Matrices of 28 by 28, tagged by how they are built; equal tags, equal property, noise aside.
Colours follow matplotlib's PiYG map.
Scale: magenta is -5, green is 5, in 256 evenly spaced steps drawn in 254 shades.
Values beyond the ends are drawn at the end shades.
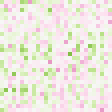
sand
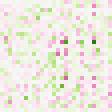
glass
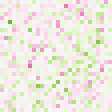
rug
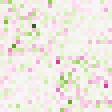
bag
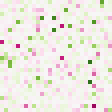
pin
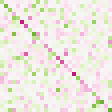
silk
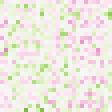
sand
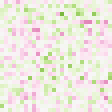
sand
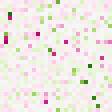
pin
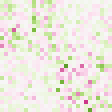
bag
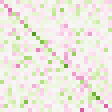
silk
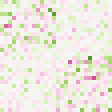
bag
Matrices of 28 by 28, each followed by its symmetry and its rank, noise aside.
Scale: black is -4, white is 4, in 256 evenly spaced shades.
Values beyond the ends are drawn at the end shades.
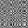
symmetric, rank one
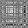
symmetric, rank one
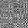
no symmetry, rank three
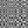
antisymmetric, rank two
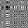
symmetric, rank one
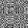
antisymmetric, rank two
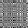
antisymmetric, rank two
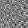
no symmetry, rank three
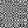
antisymmetric, rank two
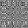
no symmetry, rank three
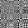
antisymmetric, rank two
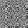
symmetric, rank three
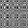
symmetric, rank one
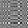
no symmetry, rank one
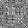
symmetric, rank three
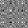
symmetric, rank two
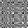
symmetric, rank two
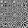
symmetric, rank three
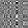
no symmetry, rank one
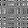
symmetric, rank one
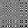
symmetric, rank one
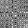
symmetric, rank two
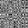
no symmetry, rank three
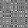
antisymmetric, rank two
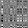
no symmetry, rank one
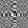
antisymmetric, rank two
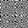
antisymmetric, rank two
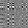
no symmetry, rank one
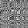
no symmetry, rank three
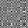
symmetric, rank two
